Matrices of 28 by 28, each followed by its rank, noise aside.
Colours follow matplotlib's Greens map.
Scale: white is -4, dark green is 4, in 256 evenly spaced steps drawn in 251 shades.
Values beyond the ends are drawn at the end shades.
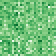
four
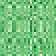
two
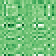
two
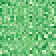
six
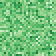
eight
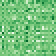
three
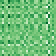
two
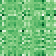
two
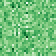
six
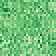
four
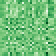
three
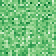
six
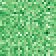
eight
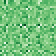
three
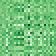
two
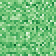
six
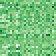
four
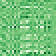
two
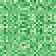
four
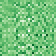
three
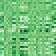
two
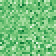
eight
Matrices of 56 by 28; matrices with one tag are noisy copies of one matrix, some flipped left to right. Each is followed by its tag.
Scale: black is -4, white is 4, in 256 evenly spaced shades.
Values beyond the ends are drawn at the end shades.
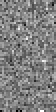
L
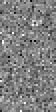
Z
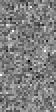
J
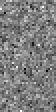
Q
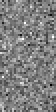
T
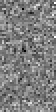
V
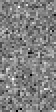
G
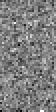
L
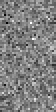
T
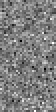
Z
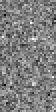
T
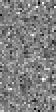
G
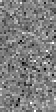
Z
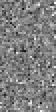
V
